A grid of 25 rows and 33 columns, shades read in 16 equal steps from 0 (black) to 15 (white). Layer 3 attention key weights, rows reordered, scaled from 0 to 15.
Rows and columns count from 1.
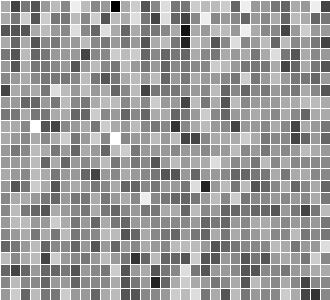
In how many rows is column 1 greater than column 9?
10
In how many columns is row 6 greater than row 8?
13
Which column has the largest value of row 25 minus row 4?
19
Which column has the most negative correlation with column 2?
23
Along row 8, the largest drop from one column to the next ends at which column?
15
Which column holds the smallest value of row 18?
31
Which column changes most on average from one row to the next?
6
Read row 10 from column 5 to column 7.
7 10 10
